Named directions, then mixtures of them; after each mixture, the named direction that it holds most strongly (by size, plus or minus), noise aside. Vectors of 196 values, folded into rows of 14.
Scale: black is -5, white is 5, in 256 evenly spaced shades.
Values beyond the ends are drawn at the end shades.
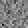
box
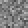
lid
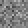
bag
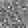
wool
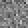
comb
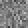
comb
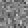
comb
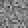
wool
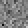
box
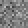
bag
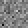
box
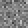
comb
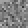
wool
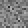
wool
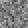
lid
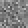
wool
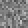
comb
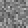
wool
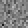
box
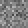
bag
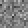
bag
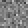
comb
